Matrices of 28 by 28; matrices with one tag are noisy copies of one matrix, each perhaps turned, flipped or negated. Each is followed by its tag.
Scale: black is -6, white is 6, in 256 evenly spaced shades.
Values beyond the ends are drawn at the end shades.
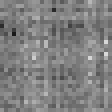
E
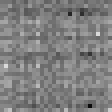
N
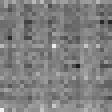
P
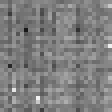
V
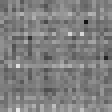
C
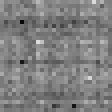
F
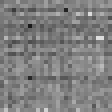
V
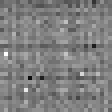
C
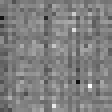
C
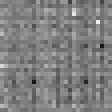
V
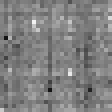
F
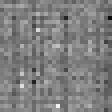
C
